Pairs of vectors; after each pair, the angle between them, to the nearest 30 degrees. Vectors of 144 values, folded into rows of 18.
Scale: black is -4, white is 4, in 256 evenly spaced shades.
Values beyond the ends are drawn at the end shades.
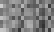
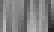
90 degrees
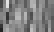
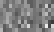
120 degrees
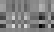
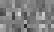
120 degrees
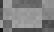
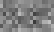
120 degrees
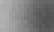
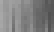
30 degrees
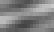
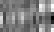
60 degrees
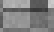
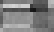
30 degrees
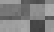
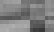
30 degrees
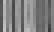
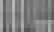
150 degrees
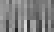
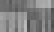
60 degrees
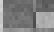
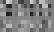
90 degrees
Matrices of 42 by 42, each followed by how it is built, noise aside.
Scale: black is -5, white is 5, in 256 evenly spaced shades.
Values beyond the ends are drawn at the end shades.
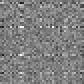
low rank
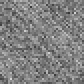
Toeplitz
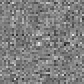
low rank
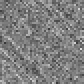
Toeplitz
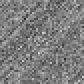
Hankel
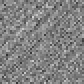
Hankel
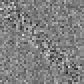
banded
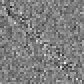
banded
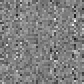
uneven columns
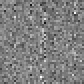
uneven columns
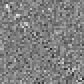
banded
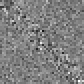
banded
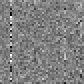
uneven columns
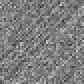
Hankel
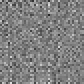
low rank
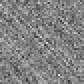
Toeplitz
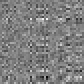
low rank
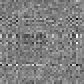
low rank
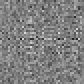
low rank
